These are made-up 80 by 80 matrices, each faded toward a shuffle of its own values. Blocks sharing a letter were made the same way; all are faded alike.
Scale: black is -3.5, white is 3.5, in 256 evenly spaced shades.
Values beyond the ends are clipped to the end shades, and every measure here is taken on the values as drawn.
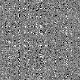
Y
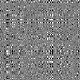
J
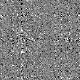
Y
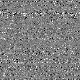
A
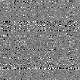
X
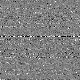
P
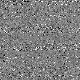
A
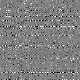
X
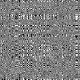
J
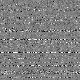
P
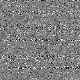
A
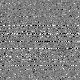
P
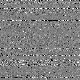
P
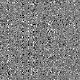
Y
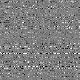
X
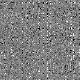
Y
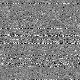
P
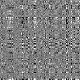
J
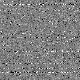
A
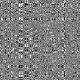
J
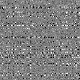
X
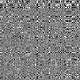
J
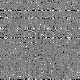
X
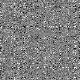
Y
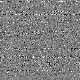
A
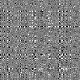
J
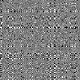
J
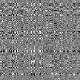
J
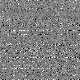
A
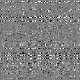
X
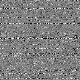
P
